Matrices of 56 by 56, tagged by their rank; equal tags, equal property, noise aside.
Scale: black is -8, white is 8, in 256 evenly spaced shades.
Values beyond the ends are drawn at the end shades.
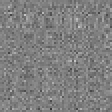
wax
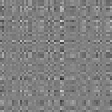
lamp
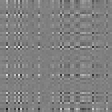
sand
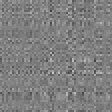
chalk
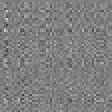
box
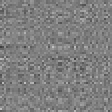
box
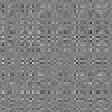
lamp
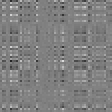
sand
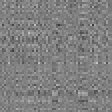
box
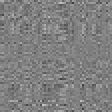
box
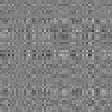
lamp
